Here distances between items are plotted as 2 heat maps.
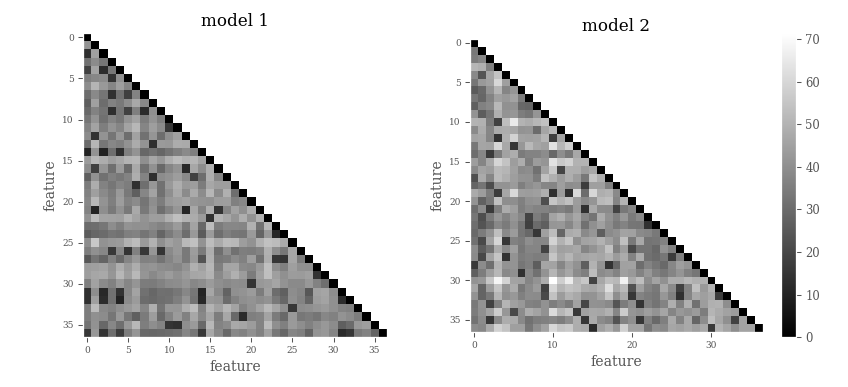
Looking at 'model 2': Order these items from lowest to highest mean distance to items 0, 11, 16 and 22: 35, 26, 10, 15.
35, 26, 15, 10
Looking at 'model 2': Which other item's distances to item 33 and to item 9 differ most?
31
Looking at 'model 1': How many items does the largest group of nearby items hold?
7
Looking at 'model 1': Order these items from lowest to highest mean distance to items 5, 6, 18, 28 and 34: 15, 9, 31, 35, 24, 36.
9, 24, 36, 31, 35, 15
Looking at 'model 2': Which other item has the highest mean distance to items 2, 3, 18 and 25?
30
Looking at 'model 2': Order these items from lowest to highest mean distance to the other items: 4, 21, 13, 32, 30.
21, 32, 4, 13, 30
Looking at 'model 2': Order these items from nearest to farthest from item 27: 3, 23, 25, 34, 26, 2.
25, 23, 26, 34, 2, 3
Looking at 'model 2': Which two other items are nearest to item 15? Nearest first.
36, 30
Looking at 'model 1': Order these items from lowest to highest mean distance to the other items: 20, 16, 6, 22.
16, 20, 6, 22
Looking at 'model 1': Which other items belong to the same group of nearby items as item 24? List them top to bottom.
23, 27
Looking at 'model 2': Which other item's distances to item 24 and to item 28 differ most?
17
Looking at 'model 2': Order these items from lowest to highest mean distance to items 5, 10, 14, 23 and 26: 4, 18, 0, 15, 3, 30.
18, 0, 3, 4, 15, 30
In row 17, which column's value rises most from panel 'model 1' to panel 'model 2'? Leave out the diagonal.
31
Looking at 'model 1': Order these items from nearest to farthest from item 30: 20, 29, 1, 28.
20, 29, 28, 1
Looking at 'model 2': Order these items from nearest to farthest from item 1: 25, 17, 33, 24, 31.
25, 31, 24, 33, 17
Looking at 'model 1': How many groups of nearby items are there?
12
